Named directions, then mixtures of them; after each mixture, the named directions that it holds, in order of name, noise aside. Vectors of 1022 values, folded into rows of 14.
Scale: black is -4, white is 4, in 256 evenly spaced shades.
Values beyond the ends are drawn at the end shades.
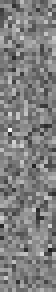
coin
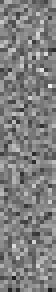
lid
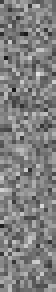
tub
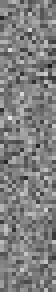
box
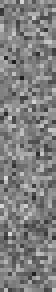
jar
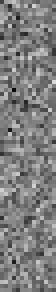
coin, lid, tub.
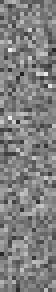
box, lid, tub.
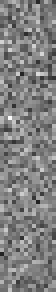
box, tub.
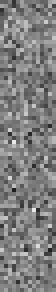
coin.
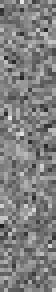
coin, jar, tub.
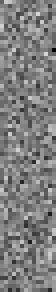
coin, jar, lid.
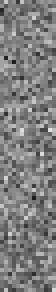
jar.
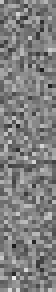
lid.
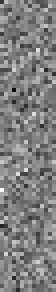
box, lid, tub.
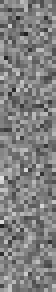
tub.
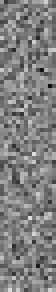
lid.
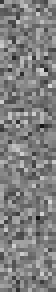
coin, lid, tub.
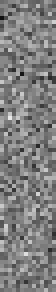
box, coin.
